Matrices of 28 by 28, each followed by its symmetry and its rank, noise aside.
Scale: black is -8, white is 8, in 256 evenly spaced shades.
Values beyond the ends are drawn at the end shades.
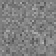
no symmetry, rank six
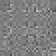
no symmetry, rank four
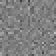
no symmetry, rank six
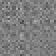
symmetric, rank four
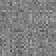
antisymmetric, rank six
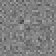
symmetric, rank six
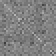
symmetric, rank eight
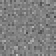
antisymmetric, rank eight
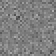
symmetric, rank six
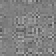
no symmetry, rank four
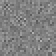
symmetric, rank eight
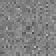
symmetric, rank six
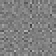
antisymmetric, rank four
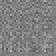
no symmetry, rank four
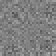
symmetric, rank four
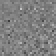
antisymmetric, rank six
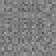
no symmetry, rank four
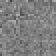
antisymmetric, rank six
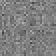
symmetric, rank four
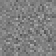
antisymmetric, rank six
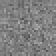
antisymmetric, rank eight
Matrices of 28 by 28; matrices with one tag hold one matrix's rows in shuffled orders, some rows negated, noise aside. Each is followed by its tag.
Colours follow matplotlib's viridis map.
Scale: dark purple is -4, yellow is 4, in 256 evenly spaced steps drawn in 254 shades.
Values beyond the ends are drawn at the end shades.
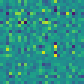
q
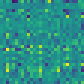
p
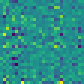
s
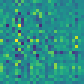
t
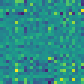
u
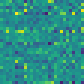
u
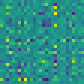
q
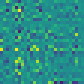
t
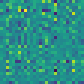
q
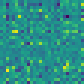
p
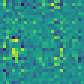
s
